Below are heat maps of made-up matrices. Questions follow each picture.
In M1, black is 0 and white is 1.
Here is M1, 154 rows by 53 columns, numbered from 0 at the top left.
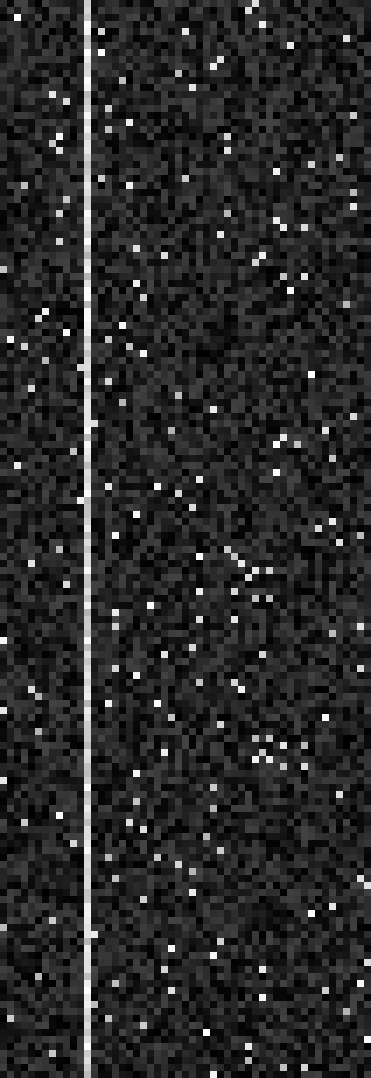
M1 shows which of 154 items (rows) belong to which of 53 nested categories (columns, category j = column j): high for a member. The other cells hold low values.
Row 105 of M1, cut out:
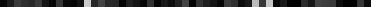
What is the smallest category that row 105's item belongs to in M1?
38
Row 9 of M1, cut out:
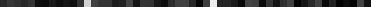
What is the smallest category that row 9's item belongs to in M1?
30
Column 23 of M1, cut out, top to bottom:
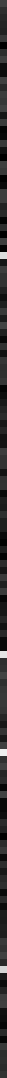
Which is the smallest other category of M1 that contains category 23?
37
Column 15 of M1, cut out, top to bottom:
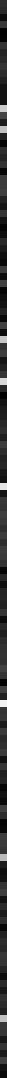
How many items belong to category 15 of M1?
8
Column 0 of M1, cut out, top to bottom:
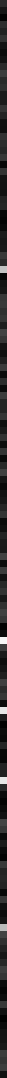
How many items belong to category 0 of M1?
5
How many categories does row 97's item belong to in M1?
3
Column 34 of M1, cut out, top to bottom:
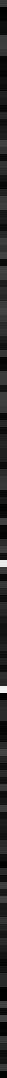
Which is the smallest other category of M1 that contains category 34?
4
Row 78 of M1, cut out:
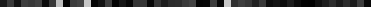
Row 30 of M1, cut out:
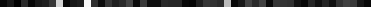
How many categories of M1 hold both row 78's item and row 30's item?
3
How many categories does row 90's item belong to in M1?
2
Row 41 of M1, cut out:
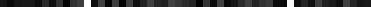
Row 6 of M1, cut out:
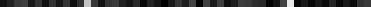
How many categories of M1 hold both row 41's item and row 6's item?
2
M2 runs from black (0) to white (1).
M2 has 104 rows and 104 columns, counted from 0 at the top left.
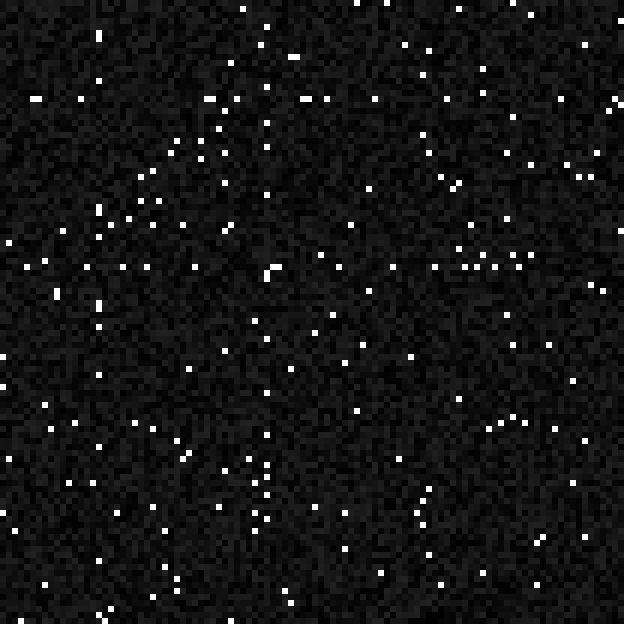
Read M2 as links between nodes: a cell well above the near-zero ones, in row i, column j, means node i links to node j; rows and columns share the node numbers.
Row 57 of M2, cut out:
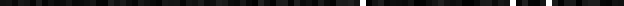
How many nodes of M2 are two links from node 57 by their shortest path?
4
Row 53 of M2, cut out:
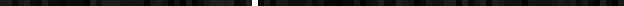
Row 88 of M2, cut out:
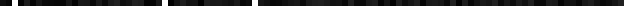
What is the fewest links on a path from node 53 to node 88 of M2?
2
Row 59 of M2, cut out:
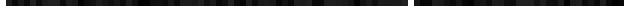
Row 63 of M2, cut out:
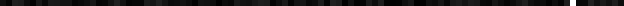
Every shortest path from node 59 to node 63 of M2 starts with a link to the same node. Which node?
node 0
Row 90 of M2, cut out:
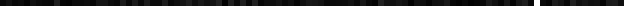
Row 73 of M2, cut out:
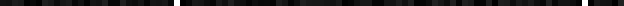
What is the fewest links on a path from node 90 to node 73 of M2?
3
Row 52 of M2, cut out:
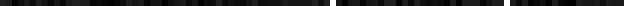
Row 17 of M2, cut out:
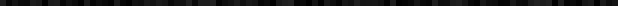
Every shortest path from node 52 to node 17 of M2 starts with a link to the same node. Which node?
node 84
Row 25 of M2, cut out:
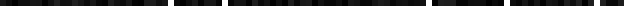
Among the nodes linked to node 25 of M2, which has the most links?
node 37
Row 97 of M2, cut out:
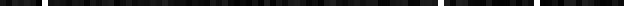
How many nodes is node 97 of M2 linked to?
3
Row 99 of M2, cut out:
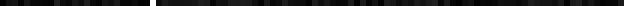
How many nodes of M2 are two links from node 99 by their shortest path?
4
